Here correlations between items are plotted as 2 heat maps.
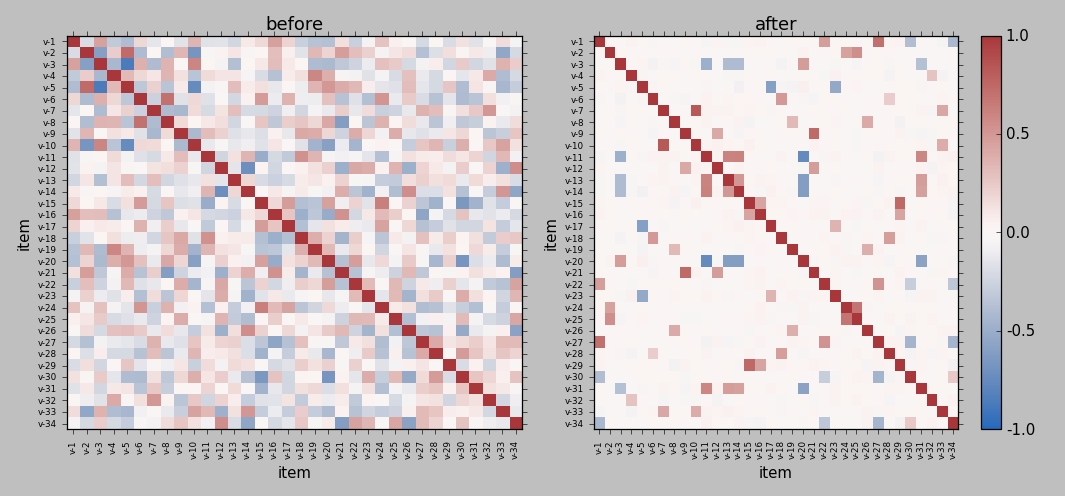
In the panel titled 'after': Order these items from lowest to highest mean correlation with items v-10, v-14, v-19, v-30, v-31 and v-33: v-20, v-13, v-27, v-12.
v-20, v-27, v-12, v-13
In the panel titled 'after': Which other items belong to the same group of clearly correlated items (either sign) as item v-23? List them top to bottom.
v-5, v-17
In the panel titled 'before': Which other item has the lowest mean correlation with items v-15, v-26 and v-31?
v-30
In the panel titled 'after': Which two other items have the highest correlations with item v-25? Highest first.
v-24, v-2
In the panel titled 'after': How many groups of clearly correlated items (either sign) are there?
10
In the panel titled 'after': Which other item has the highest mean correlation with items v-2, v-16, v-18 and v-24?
v-25
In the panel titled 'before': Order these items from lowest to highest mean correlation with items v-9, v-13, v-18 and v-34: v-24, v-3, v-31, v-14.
v-24, v-14, v-3, v-31
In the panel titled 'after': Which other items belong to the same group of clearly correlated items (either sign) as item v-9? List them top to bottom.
v-12, v-21
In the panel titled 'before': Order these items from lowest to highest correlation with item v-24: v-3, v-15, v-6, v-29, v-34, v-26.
v-29, v-34, v-26, v-3, v-6, v-15
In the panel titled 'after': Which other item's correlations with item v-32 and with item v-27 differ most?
v-1
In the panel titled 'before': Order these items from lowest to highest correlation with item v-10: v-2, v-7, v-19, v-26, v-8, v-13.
v-2, v-19, v-26, v-13, v-8, v-7
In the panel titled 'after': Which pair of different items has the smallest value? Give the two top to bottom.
v-11, v-20
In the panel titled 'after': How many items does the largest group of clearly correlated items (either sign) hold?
6
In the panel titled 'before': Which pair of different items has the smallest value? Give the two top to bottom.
v-3, v-5
